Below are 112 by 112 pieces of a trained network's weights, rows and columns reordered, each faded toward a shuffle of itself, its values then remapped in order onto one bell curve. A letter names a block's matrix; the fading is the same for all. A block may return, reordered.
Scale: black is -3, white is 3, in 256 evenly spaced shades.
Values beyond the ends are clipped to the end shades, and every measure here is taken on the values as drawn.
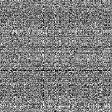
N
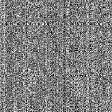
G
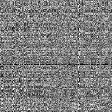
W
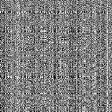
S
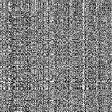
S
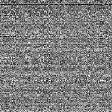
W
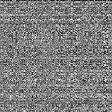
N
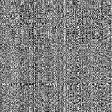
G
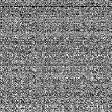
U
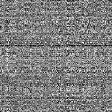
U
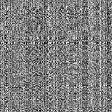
S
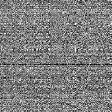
W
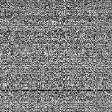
W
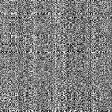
G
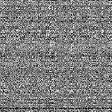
U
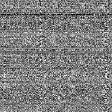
U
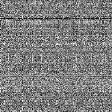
W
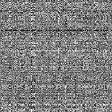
N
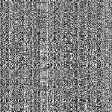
S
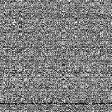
U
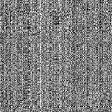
S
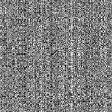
G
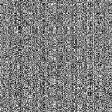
G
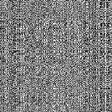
S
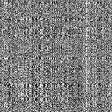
S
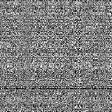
U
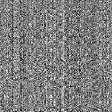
G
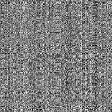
G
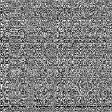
N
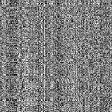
S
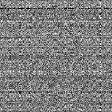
N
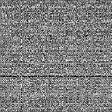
W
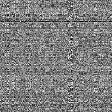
U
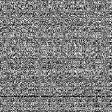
U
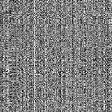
S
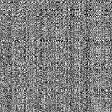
G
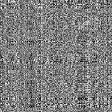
G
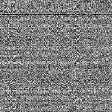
W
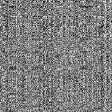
G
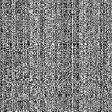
S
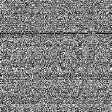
U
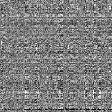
N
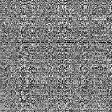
N
